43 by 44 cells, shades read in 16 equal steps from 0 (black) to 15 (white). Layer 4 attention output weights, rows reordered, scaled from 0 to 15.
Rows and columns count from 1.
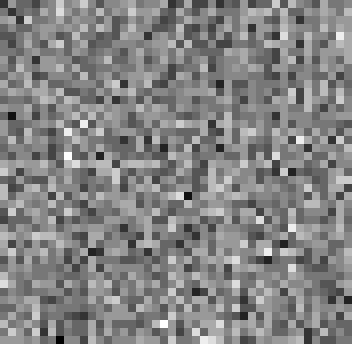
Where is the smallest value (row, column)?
43, 8
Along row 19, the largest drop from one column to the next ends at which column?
25
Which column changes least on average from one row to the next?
40
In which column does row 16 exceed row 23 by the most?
11
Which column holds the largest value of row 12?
37
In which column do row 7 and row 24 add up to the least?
16
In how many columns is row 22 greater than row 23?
16
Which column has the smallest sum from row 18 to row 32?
21
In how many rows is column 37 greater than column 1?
20
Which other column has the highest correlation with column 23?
36
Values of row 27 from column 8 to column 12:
7 12 9 6 4
